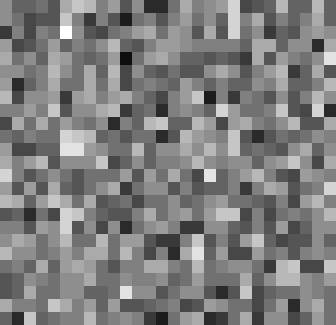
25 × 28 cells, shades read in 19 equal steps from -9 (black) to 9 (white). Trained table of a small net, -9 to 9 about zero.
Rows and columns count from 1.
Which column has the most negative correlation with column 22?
8
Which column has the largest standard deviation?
11
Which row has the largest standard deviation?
9
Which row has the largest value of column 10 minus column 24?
4
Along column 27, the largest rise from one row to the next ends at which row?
5
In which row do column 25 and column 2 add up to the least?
25
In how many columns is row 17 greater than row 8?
12
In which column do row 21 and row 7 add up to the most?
28
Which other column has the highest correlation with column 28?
14
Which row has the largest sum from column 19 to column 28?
22
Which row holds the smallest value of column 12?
16
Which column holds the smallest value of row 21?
23
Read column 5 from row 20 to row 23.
0 -2 -1 -1
